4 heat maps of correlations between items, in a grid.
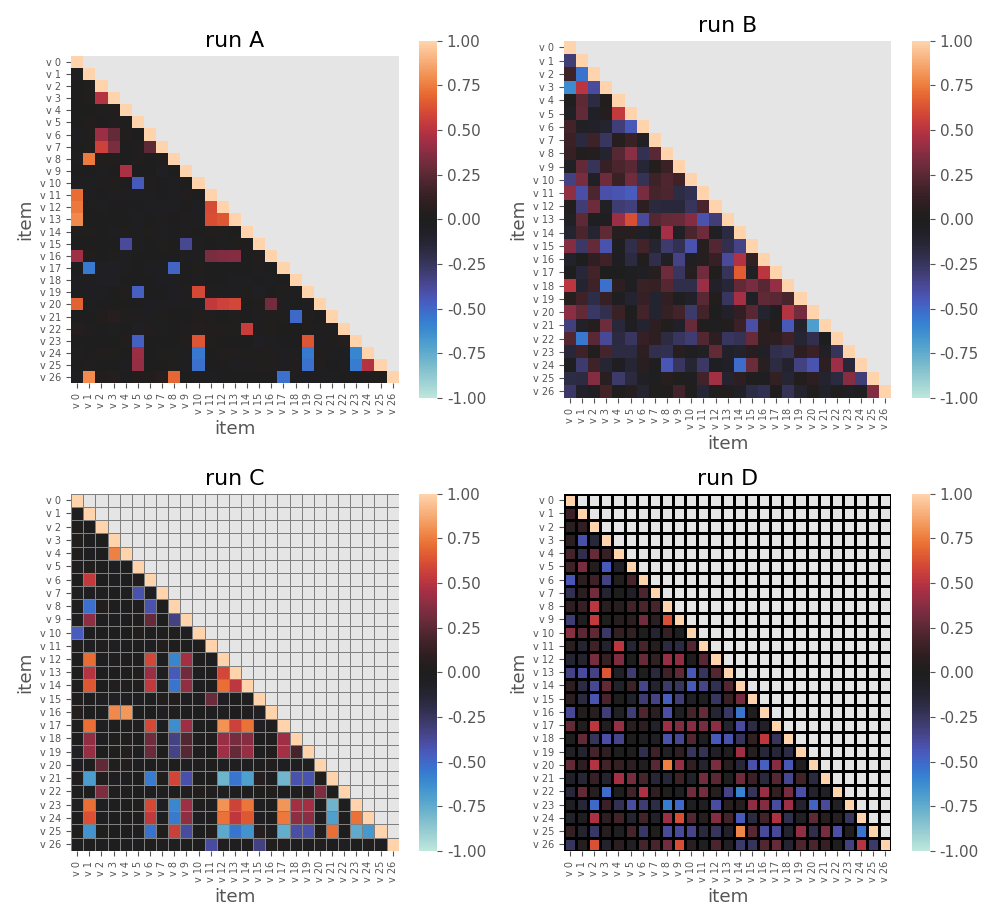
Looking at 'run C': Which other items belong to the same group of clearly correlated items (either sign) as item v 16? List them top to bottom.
v 3, v 4
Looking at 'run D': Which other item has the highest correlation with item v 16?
v 18
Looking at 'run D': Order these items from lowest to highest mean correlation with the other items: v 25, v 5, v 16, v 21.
v 25, v 16, v 5, v 21
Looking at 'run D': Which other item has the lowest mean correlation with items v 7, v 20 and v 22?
v 15
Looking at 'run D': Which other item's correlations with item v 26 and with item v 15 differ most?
v 2
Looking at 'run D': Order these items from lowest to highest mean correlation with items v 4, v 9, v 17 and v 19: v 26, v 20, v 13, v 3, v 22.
v 22, v 13, v 3, v 20, v 26
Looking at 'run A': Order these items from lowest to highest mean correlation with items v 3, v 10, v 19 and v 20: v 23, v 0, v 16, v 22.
v 22, v 16, v 0, v 23
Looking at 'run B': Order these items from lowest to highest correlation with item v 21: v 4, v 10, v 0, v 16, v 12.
v 0, v 4, v 12, v 16, v 10
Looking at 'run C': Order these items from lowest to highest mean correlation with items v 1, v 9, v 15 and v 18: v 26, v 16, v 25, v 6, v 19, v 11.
v 25, v 26, v 16, v 11, v 19, v 6
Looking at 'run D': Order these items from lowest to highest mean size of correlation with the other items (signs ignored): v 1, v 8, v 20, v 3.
v 1, v 3, v 20, v 8
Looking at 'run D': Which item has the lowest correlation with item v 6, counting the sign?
v 0
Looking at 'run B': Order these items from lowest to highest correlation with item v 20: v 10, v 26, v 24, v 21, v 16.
v 21, v 24, v 10, v 16, v 26
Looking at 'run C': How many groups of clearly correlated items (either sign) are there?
6
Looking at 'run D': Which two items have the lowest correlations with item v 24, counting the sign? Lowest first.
v 25, v 14
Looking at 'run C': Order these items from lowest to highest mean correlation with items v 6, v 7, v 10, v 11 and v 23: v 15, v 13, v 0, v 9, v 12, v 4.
v 0, v 4, v 15, v 9, v 13, v 12
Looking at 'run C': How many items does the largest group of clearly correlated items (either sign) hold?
14
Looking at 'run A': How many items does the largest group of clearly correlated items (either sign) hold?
6
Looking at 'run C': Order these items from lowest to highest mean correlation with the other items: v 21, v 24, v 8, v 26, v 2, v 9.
v 21, v 8, v 26, v 2, v 9, v 24
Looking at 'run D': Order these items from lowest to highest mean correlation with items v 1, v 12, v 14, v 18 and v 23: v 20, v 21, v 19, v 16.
v 20, v 21, v 19, v 16
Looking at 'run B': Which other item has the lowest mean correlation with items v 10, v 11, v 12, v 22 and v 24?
v 1
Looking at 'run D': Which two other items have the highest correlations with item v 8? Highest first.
v 20, v 9
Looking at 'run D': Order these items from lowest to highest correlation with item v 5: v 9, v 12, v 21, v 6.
v 12, v 9, v 6, v 21
